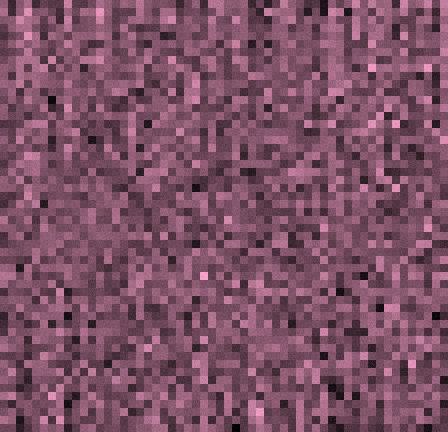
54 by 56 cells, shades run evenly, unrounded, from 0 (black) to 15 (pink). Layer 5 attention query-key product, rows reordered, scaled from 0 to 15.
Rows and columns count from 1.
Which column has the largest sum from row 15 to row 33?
48
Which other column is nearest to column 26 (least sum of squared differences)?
38
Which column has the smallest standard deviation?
35
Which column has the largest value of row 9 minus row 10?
47
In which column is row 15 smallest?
49
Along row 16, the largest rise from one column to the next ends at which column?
20
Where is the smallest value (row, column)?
54, 30
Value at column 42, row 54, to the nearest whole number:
4
